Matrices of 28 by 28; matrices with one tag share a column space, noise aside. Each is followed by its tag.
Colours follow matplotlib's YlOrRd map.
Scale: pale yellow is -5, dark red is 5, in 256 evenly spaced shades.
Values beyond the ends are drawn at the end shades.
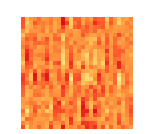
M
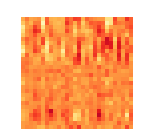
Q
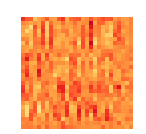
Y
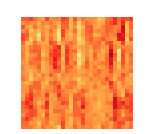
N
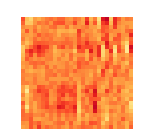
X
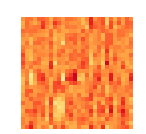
M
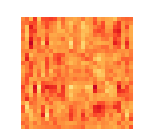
Y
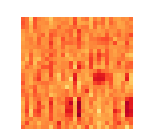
M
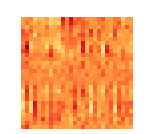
X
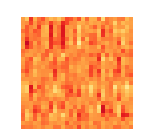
Y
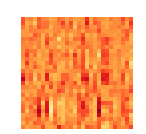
M
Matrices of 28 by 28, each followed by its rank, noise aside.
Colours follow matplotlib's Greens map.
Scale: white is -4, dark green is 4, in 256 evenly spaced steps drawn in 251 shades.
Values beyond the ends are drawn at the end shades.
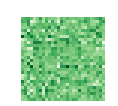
six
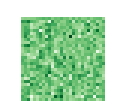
seven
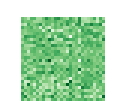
six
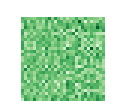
four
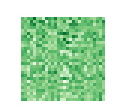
five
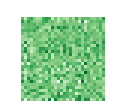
five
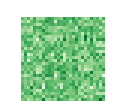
seven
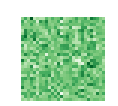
seven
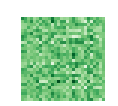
five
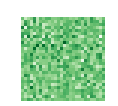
six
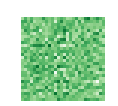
six
